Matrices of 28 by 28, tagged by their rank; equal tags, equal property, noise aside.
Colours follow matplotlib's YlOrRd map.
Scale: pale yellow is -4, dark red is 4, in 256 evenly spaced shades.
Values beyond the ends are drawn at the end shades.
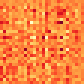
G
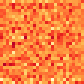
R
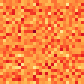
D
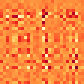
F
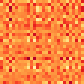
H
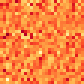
G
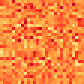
R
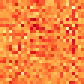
R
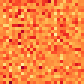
D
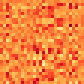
G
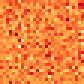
D
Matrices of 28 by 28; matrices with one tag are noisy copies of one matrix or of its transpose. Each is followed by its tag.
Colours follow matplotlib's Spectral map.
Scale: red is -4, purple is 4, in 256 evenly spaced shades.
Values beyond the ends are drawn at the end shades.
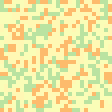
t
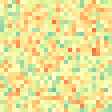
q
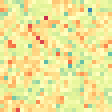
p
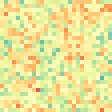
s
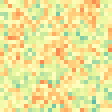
t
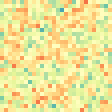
t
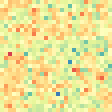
s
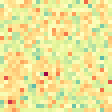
s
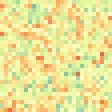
p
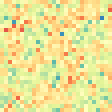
t
